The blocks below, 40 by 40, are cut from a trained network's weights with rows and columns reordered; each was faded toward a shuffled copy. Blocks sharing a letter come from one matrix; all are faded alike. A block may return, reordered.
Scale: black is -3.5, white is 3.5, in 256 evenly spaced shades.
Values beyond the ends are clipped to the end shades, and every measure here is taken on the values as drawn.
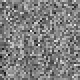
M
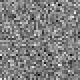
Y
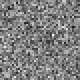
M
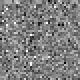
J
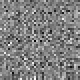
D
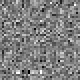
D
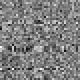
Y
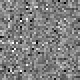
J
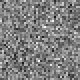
M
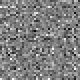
D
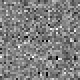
J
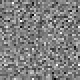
Y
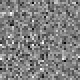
D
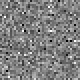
J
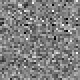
J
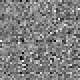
J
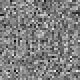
Y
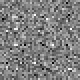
J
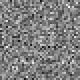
Y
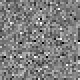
J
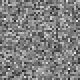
M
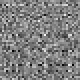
Y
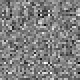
Y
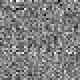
Y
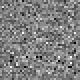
J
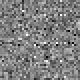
J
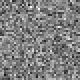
M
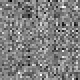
D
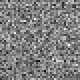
M
